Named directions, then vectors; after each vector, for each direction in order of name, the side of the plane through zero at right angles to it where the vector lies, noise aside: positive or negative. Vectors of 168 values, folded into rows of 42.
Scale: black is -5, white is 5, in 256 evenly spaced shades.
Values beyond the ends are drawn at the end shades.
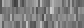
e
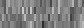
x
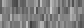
positive, negative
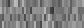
negative, negative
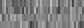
positive, negative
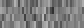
negative, negative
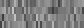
negative, negative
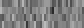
negative, negative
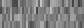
positive, negative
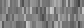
positive, positive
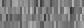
negative, positive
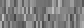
positive, positive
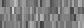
negative, positive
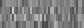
positive, positive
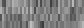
negative, positive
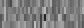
negative, negative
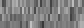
negative, positive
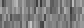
negative, positive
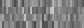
positive, positive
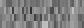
negative, negative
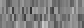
negative, negative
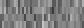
negative, negative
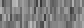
negative, positive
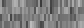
negative, positive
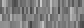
positive, negative
